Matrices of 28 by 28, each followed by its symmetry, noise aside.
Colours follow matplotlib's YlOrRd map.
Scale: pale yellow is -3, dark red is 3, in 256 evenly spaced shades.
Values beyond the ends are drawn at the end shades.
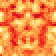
mirrored left to right.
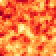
no symmetry.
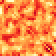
symmetric.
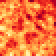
symmetric across the other diagonal.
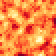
symmetric.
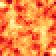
same after a half turn.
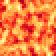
same after a half turn.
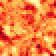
antisymmetric.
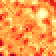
symmetric across the other diagonal.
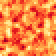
same after a half turn.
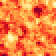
antisymmetric.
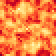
same after a half turn.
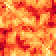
same after a half turn.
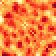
symmetric.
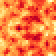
mirrored top to bottom.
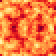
mirrored top to bottom.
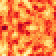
mirrored top to bottom.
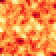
same after a half turn.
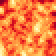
no symmetry.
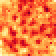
symmetric across the other diagonal.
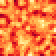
symmetric.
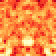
mirrored left to right.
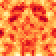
mirrored left to right.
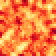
symmetric across the other diagonal.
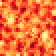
same after a half turn.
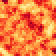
symmetric across the other diagonal.
